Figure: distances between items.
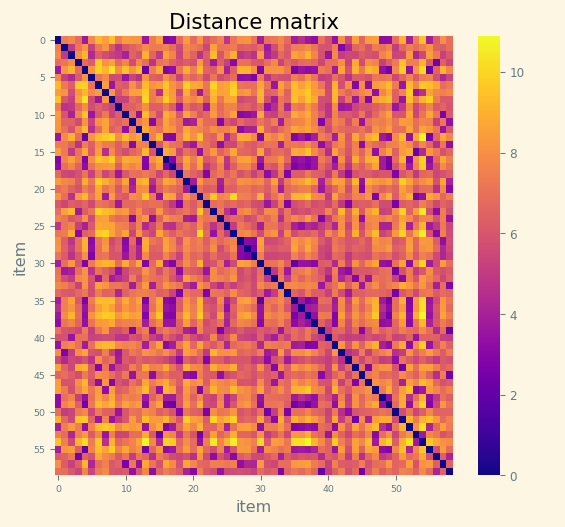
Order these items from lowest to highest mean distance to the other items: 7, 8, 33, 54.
33, 8, 7, 54
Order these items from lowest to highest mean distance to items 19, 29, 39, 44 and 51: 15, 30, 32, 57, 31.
32, 31, 57, 15, 30
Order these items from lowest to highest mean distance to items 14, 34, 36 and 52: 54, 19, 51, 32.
32, 19, 51, 54
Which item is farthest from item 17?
54
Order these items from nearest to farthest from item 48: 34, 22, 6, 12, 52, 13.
13, 52, 22, 34, 12, 6
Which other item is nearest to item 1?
42
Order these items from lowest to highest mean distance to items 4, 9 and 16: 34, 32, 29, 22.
22, 34, 32, 29
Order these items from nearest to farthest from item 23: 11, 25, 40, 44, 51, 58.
25, 58, 11, 40, 44, 51
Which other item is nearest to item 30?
35
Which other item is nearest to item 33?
58
